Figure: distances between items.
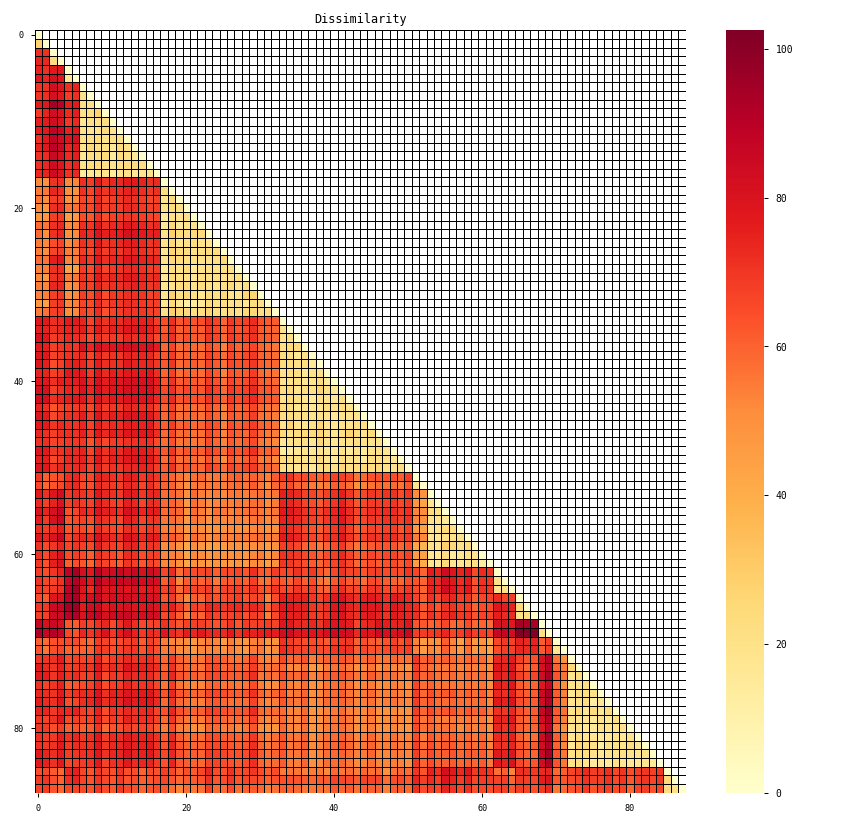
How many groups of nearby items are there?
14
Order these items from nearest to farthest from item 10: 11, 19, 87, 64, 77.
11, 87, 19, 77, 64
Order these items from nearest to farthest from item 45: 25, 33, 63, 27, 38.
33, 38, 25, 27, 63
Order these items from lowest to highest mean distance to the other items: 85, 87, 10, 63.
87, 85, 10, 63
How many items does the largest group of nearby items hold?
18
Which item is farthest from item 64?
5
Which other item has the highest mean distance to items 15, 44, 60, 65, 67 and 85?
69
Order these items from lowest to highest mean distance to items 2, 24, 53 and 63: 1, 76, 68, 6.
1, 76, 68, 6
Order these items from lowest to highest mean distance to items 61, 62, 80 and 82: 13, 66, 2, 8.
66, 2, 13, 8
